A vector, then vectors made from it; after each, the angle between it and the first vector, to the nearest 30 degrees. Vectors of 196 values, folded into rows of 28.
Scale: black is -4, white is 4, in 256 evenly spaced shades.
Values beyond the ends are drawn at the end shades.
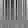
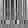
30 degrees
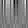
120 degrees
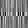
120 degrees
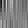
120 degrees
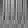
150 degrees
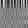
90 degrees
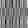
60 degrees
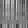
150 degrees
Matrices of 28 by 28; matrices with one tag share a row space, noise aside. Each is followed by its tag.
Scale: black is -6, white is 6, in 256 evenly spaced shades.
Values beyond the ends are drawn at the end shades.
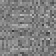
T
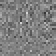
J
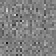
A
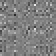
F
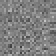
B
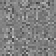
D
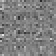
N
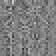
D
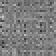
N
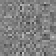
B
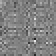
F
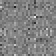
F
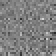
J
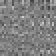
T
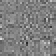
J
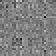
A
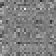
N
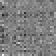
N
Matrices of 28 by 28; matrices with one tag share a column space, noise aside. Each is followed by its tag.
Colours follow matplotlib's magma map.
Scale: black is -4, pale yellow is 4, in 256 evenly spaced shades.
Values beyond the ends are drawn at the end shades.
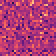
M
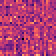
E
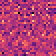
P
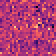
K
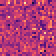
M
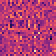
M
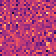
P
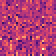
E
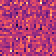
M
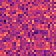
P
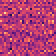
P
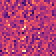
M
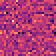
P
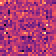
M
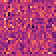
K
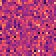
M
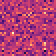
P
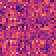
K
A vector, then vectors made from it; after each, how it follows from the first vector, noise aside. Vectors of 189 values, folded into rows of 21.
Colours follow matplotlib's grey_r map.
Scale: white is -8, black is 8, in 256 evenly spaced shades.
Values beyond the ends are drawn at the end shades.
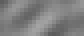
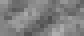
negated.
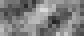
reversed, scaled up.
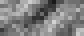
reversed, negated, scaled up.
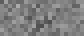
sign-scrambled.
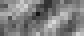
reversed, negated, scaled up.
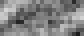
wrapped around, scaled up.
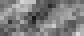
reversed, negated, scaled up.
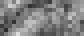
wrapped around, scaled up.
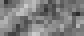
wrapped around, scaled up.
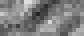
reversed, negated, scaled up.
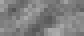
negated.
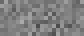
sign-scrambled.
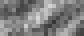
reversed, scaled up.
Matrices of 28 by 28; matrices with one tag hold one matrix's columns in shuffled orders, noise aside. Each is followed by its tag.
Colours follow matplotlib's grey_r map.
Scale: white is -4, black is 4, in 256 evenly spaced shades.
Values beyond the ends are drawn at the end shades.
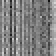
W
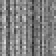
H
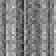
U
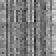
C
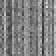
W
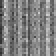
W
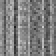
H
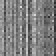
W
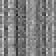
W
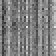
H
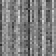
C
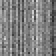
C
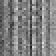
H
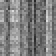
C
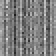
W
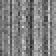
H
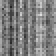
W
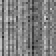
H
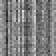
C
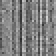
C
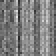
C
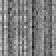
H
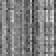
C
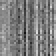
U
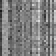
C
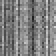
H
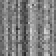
U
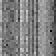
C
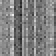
W
